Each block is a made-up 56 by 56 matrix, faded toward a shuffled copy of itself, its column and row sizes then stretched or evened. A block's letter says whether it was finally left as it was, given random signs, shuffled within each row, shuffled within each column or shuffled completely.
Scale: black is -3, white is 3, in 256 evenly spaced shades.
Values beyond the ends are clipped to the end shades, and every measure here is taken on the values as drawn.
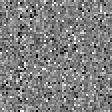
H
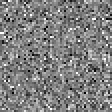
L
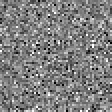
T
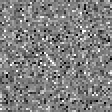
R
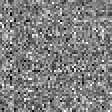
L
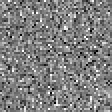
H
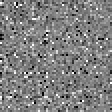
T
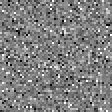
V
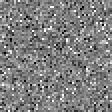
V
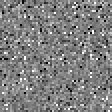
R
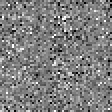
T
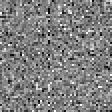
L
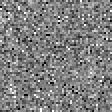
V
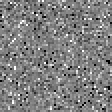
V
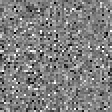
L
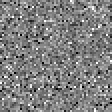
R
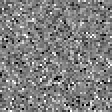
R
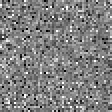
T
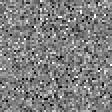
V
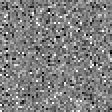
H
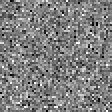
V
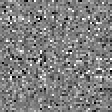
L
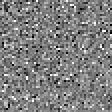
L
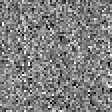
H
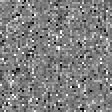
H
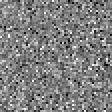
V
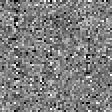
T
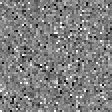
V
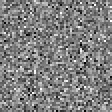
H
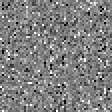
H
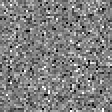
H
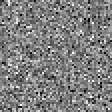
H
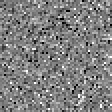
V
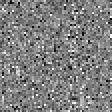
H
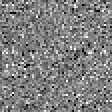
L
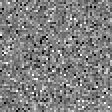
V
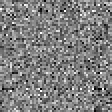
T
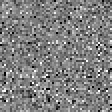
L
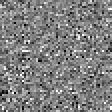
T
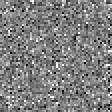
H
